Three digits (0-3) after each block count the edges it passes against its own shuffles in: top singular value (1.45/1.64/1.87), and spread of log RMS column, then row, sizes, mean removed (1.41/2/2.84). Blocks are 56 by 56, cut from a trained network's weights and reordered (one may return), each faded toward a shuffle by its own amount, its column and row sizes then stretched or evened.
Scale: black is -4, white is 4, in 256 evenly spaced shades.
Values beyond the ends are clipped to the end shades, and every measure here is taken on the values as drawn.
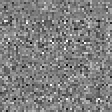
2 1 2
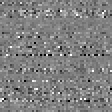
0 0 3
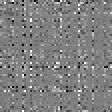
0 3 3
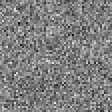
1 0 0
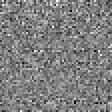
1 0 2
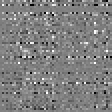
0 2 3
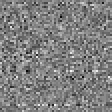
2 0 2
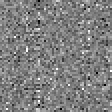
1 1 0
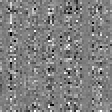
1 3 1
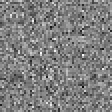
2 2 0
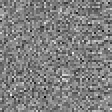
3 0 0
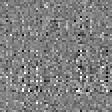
3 2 2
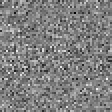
0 0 2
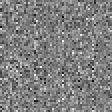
0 2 0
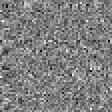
2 0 1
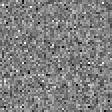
1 0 0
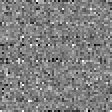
0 1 2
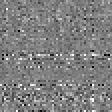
0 1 3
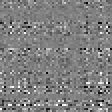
3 2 3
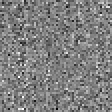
0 2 0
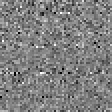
0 1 2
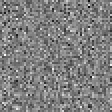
2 2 0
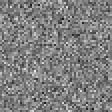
0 0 0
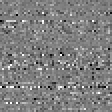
1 0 3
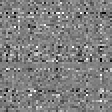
1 2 3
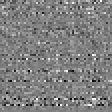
1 0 3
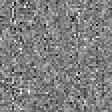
0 2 0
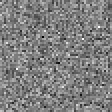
0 0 0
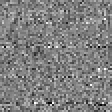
2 0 2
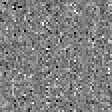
0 2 0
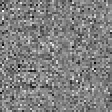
2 2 0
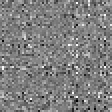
0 2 2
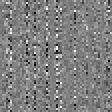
0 3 0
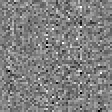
0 2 0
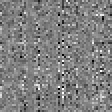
1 3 1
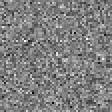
1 0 1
